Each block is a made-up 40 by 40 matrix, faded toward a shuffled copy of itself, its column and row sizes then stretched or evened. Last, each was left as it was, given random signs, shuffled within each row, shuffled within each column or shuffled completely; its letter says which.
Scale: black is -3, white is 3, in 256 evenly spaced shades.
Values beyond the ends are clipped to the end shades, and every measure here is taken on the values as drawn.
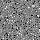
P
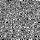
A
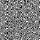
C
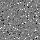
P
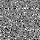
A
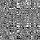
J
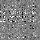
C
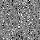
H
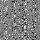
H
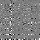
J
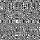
J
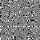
C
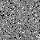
P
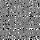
C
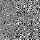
C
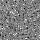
P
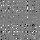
J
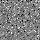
P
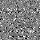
A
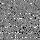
A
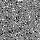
P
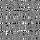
J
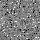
P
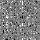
C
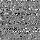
A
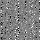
H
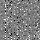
H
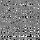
C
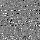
A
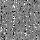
H
